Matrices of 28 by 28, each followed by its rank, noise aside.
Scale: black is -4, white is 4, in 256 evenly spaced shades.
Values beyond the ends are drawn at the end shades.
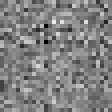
seven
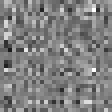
four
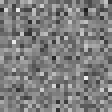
seven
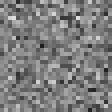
seven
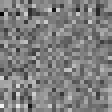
six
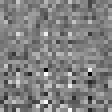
four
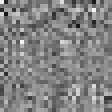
five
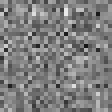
four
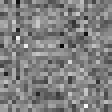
six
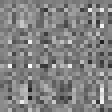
three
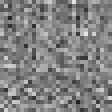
seven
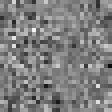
five
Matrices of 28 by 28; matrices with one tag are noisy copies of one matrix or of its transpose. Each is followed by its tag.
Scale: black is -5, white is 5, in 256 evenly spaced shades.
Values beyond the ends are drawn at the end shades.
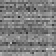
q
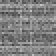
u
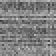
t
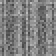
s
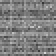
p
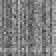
q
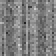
s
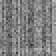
q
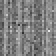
u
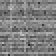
p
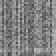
q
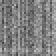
q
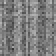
s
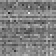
t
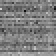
q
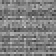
p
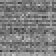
q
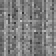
u
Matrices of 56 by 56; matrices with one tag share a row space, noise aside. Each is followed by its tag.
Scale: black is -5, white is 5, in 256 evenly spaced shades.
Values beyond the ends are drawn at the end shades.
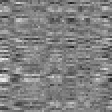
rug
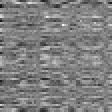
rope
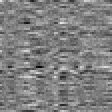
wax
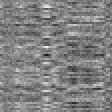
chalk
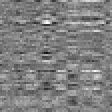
chalk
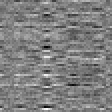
chalk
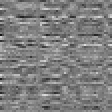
rope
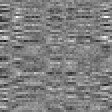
rug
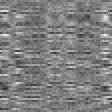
rug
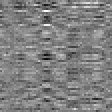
chalk
